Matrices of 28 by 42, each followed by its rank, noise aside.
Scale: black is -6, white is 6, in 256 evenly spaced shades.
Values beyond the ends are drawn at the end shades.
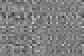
four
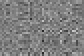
four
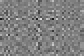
three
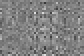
four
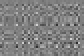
two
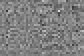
six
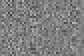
six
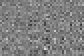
four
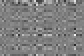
two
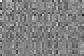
four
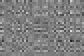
three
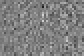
four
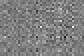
four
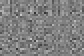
four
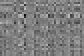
three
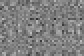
six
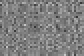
four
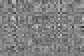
four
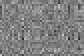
four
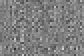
six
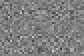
six
